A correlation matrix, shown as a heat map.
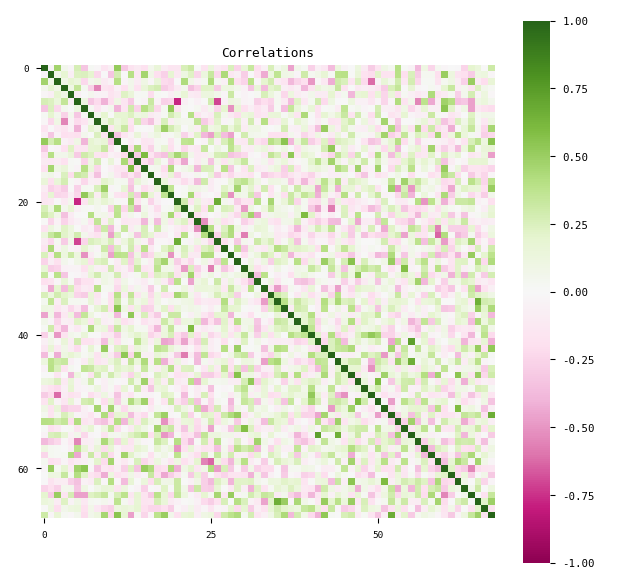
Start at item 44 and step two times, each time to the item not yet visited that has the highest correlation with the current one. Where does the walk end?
41
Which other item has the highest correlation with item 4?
58
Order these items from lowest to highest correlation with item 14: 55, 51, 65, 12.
51, 65, 55, 12
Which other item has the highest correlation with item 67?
52
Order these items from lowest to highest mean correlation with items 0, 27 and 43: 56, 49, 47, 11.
56, 49, 47, 11
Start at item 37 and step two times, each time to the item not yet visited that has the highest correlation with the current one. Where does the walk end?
15
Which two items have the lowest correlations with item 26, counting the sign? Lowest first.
5, 60
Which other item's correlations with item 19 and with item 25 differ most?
28
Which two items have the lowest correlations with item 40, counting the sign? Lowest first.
2, 64
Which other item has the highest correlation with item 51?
62
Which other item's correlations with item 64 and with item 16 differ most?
60
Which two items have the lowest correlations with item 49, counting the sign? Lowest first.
2, 45
